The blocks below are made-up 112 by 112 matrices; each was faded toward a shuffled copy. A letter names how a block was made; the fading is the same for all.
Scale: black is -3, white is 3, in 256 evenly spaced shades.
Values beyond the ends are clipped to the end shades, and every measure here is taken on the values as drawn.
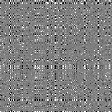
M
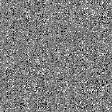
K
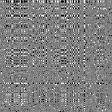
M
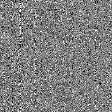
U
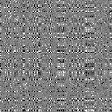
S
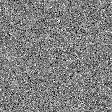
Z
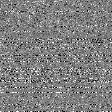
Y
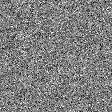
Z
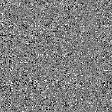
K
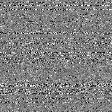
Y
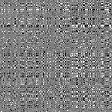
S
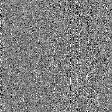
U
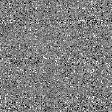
K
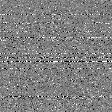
Y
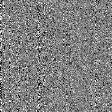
U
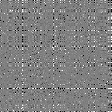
M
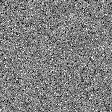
Z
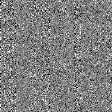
U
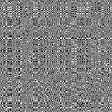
S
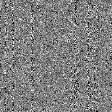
U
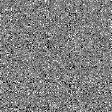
K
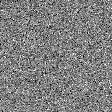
Z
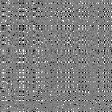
M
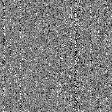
U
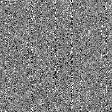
U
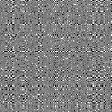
S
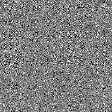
K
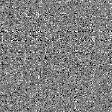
K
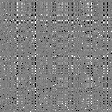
M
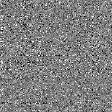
K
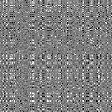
S
